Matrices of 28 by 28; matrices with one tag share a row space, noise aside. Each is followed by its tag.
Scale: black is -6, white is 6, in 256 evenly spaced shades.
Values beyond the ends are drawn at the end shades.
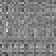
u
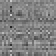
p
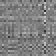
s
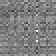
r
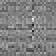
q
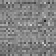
s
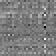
s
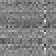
s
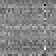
s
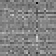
r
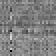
p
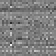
p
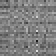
r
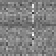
q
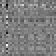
u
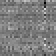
s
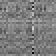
q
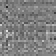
u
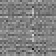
q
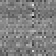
q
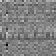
u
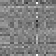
r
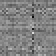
q
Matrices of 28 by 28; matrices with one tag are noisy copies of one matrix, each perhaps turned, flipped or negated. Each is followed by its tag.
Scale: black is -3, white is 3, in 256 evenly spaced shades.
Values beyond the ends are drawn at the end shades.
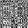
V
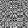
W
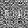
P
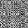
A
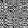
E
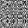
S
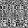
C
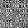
E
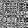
V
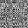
A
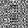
P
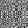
W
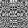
W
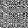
A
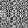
W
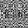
P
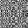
W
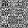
C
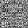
C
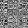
E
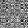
E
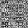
C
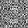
P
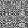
A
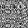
S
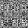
C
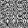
S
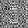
P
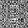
P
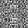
P
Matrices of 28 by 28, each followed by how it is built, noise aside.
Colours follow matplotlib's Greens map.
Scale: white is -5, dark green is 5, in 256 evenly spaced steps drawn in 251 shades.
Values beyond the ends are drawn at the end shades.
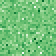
sparse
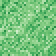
Hankel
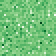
sparse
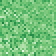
lower triangular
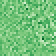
upper triangular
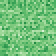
blocks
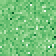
sparse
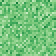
Hankel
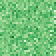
uneven columns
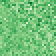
upper triangular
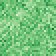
Hankel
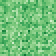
blocks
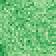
smooth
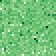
sparse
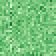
uneven columns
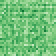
blocks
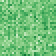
blocks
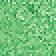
upper triangular
